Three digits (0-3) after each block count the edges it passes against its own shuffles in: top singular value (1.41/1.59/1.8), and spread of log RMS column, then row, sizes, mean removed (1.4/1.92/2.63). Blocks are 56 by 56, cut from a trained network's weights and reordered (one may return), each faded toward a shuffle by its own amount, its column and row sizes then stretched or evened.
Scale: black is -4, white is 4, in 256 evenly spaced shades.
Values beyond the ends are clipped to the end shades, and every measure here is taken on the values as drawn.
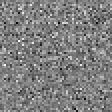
0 1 2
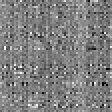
2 0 3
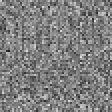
3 0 0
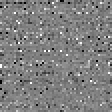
0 1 2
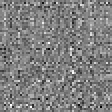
3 2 2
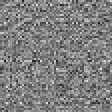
3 0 2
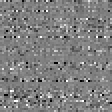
0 0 3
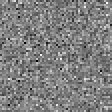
0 0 1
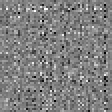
2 3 2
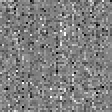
0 2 0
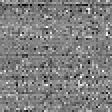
2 1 2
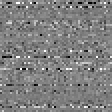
2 0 3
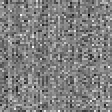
2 0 2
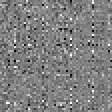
0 3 1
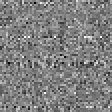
1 0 2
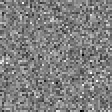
0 1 0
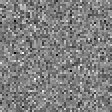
0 1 0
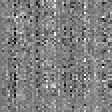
3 3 2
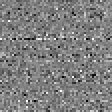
0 0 3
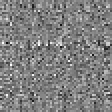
3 2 2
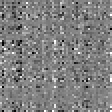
2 2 3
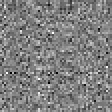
2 2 0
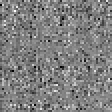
0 0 2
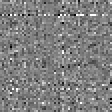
2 2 2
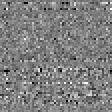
1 1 3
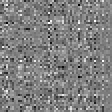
3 3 2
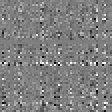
1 3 3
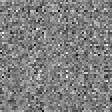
1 2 1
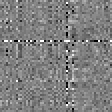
3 2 1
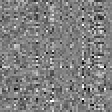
3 3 1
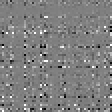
1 3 3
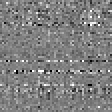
2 1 3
